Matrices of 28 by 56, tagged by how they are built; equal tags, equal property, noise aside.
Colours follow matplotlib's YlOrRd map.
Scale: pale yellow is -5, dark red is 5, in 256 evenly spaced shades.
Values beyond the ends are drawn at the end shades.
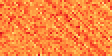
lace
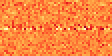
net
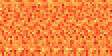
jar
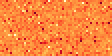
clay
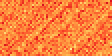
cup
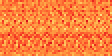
jar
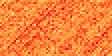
cup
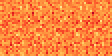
jar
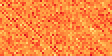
lace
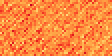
cup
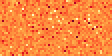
clay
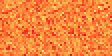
jar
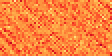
lace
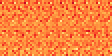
jar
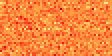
net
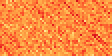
lace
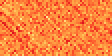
lace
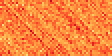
lace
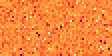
clay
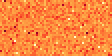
clay
